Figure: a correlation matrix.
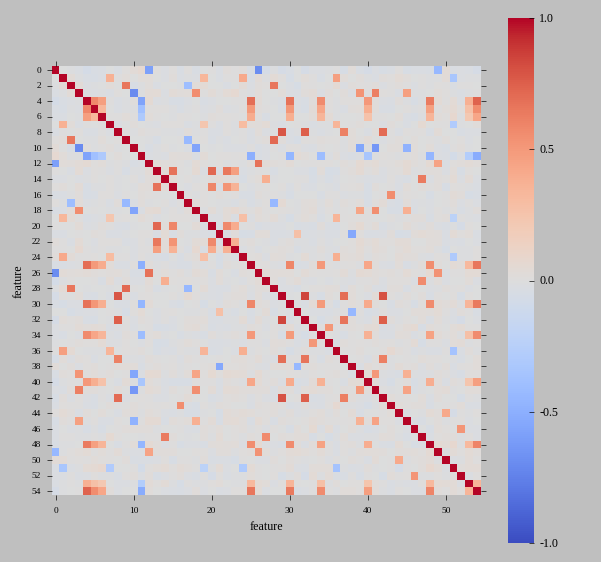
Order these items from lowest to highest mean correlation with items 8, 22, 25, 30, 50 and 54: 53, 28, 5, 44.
28, 44, 53, 5
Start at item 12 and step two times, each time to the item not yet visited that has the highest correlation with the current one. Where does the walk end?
49
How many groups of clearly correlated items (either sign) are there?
13
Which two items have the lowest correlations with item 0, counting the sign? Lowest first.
26, 12
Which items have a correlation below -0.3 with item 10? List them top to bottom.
3, 18, 39, 41, 45
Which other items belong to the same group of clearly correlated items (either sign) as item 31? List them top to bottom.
21, 38
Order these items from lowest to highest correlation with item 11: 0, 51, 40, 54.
54, 40, 51, 0
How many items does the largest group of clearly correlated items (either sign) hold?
11
